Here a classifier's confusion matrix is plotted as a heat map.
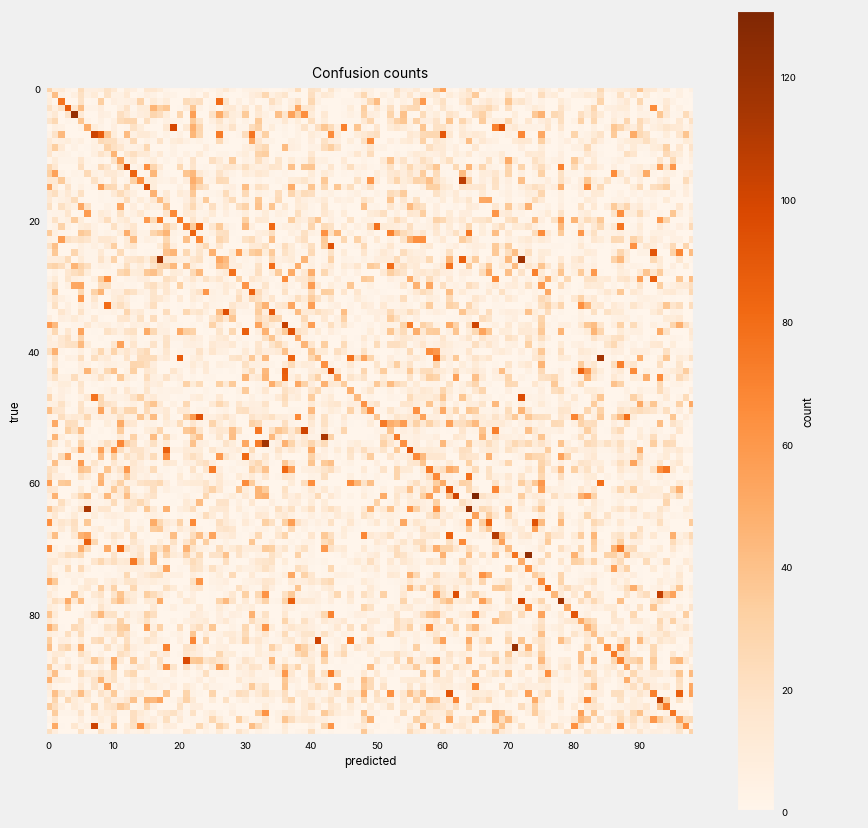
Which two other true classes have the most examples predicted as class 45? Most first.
6, 34
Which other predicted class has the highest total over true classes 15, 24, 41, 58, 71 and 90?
37
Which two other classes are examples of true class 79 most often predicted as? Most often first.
73, 92
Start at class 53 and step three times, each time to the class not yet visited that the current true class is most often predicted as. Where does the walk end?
21
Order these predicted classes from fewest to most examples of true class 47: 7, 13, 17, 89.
17, 13, 89, 7
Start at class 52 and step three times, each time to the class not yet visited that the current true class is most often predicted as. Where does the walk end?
70
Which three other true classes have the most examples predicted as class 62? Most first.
77, 93, 44
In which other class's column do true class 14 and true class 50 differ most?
63
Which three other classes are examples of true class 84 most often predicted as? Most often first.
41, 46, 22
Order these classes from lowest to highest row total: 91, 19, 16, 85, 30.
16, 19, 91, 30, 85
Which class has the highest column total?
75
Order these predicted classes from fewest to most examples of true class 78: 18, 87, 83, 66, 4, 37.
18, 4, 83, 87, 66, 37
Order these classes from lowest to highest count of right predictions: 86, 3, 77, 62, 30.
77, 30, 86, 3, 62
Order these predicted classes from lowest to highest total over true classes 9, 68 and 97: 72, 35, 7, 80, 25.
35, 72, 25, 80, 7
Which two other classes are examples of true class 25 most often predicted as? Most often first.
92, 96
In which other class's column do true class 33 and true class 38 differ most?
9
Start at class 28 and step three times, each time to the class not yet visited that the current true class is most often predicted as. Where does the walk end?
67
